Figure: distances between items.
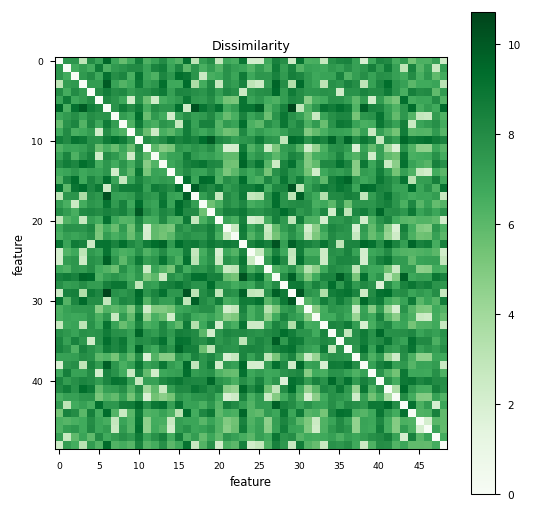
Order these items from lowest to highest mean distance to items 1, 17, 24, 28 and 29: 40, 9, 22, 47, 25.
25, 47, 40, 22, 9
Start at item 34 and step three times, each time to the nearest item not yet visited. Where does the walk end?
18
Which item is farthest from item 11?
23
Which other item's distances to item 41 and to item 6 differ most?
16
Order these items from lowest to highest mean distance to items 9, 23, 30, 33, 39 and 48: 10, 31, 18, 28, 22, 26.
31, 22, 26, 18, 28, 10
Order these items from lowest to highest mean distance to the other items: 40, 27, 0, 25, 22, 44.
22, 0, 25, 44, 27, 40
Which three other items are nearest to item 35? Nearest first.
4, 23, 47
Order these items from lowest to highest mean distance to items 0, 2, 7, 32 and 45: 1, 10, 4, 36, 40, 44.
44, 1, 36, 4, 40, 10
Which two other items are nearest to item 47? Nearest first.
43, 1
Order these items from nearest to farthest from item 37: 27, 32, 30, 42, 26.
42, 26, 32, 27, 30
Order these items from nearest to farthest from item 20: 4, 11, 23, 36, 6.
11, 4, 36, 23, 6
